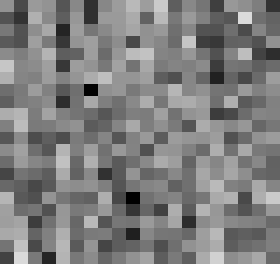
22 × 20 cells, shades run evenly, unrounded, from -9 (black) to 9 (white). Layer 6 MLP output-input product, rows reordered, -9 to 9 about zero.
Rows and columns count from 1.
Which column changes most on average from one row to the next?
18
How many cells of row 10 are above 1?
6
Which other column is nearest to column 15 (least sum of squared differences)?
13
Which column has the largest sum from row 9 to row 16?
15
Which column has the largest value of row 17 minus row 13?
20
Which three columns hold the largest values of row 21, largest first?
2, 5, 16
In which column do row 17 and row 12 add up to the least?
10
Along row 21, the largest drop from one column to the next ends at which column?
3
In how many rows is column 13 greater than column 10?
12
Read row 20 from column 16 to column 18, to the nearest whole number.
4 -3 -2
